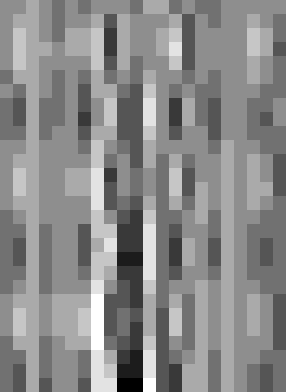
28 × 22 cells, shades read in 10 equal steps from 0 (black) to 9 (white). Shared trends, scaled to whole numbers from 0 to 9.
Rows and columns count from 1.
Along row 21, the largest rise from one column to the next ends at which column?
12
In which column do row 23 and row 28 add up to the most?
8
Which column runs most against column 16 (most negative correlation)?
13
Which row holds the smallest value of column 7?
9
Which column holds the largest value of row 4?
14
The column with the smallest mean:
11
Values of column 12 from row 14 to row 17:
5 6 7 8
